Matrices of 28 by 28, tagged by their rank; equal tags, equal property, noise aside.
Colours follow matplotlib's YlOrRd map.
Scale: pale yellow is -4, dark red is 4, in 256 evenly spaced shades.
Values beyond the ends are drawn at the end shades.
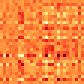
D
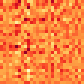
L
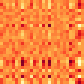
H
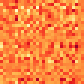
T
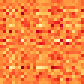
L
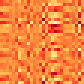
D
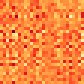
L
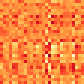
D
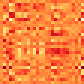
L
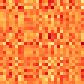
D
